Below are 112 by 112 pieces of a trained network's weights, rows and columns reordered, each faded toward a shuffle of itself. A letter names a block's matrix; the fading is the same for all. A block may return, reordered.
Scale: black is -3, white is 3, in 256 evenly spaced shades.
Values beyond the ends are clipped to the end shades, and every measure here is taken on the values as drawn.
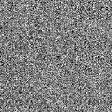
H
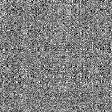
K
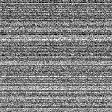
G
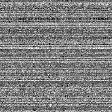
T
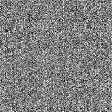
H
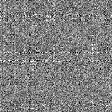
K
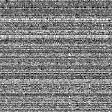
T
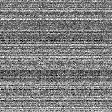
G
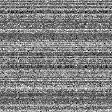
T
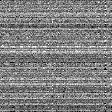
T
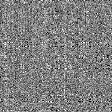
K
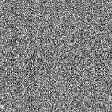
H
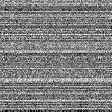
G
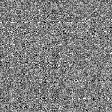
K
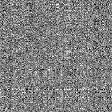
K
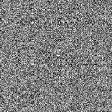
H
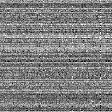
T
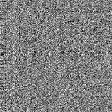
H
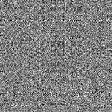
H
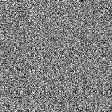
H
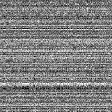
G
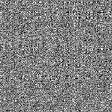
K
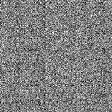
H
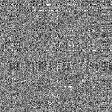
K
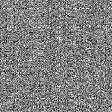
K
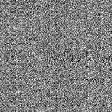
H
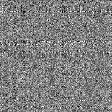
K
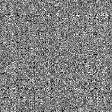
K
